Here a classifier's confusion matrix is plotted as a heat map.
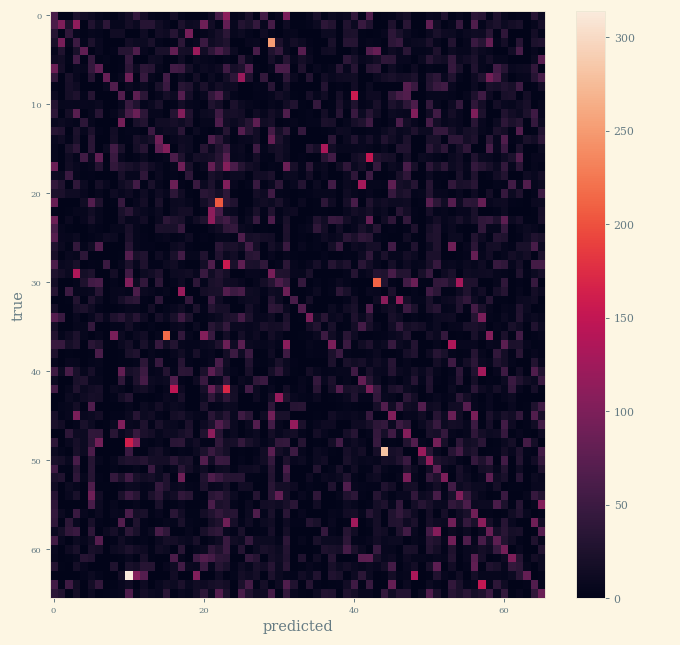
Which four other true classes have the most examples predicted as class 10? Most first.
63, 48, 30, 7
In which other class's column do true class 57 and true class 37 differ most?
40
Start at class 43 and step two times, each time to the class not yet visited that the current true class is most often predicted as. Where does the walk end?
54
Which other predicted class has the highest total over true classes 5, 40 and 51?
57
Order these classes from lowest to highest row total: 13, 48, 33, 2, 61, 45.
2, 33, 13, 61, 45, 48
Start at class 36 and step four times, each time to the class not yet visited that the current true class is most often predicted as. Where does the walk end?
3
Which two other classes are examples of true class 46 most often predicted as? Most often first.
32, 9
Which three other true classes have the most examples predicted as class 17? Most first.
31, 11, 52
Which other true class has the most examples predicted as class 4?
16
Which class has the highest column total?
23
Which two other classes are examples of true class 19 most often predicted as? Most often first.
41, 23
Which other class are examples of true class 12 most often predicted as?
9
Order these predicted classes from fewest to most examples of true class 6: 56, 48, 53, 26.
48, 56, 53, 26
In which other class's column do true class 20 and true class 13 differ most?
25
